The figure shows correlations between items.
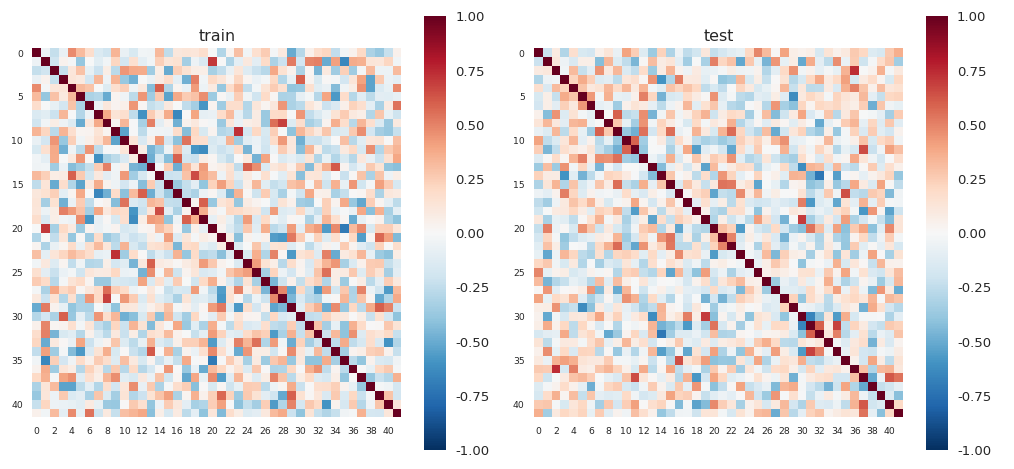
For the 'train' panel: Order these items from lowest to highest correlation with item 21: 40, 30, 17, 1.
1, 17, 30, 40
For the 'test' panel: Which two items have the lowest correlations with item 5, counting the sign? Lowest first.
29, 14
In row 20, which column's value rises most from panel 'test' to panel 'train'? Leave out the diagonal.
29
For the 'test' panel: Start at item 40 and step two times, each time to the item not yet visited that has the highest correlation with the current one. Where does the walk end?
11
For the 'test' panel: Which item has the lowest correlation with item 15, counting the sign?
25
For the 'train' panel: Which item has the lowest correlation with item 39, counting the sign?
28
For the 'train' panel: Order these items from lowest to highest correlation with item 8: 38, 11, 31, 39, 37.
31, 39, 11, 38, 37
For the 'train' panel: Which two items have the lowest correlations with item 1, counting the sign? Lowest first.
35, 33
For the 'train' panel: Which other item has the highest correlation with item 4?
14
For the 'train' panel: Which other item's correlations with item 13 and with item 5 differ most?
34
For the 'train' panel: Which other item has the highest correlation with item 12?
16
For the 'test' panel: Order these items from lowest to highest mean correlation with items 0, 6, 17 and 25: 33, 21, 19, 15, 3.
15, 21, 3, 33, 19
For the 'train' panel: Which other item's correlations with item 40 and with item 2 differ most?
27
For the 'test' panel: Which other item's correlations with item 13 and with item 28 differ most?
0
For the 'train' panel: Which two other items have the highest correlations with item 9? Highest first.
23, 37
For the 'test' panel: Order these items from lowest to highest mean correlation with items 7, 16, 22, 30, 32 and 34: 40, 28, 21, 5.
40, 28, 21, 5
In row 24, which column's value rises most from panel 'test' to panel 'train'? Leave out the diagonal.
19
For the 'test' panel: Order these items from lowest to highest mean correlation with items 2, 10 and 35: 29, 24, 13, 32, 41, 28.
13, 32, 24, 41, 29, 28
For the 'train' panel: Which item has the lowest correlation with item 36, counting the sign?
19
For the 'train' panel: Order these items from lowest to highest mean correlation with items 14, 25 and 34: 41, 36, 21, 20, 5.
5, 41, 21, 36, 20
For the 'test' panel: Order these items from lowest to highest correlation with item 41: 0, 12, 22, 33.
22, 33, 12, 0
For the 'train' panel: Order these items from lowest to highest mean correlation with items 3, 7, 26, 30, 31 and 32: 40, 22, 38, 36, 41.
38, 41, 22, 40, 36
